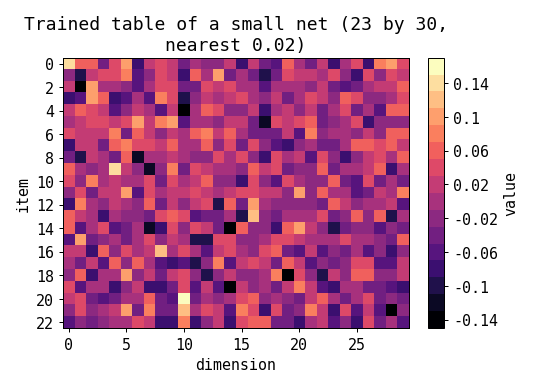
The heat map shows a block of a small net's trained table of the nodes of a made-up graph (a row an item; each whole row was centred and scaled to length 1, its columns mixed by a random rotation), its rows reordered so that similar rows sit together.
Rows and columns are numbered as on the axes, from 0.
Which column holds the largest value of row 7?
5
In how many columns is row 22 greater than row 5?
8
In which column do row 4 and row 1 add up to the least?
10
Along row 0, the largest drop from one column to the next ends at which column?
6
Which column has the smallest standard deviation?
24
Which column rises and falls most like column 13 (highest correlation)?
29
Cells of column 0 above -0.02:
13
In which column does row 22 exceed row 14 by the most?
7
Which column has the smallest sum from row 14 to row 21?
28
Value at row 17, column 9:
-0.08
